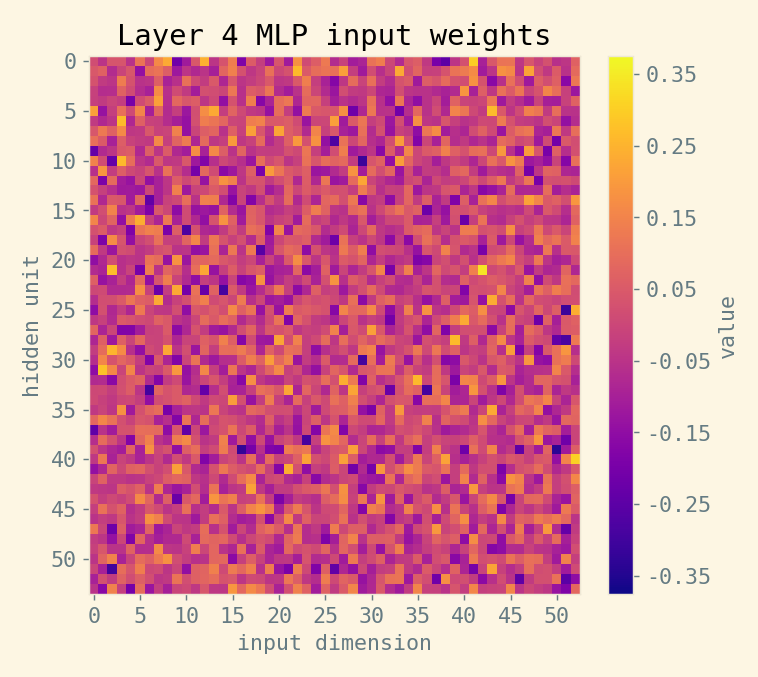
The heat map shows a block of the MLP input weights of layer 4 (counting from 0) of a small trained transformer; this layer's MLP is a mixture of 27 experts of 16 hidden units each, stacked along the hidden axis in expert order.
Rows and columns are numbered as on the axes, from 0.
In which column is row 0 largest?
41
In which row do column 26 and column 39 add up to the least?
8
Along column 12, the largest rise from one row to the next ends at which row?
24
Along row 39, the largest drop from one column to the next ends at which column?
50
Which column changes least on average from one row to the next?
34
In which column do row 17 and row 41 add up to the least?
28
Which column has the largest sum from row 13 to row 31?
52
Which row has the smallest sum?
39
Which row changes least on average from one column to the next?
13
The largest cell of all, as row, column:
21, 42
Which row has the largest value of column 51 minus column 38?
30
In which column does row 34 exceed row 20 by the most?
36
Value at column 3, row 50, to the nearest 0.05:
-0.1
